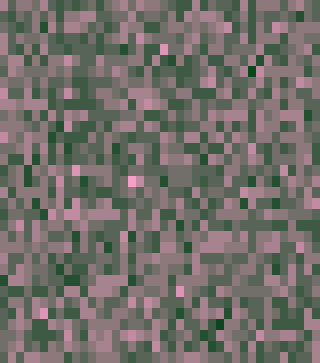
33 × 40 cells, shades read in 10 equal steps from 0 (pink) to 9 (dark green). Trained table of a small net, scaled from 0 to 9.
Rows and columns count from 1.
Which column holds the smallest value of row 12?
9
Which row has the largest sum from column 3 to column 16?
5
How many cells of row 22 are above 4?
21
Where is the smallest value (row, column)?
17, 17
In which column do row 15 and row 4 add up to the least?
18
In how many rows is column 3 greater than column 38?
10
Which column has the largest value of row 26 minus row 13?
1
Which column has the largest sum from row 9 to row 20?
26
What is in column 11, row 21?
3
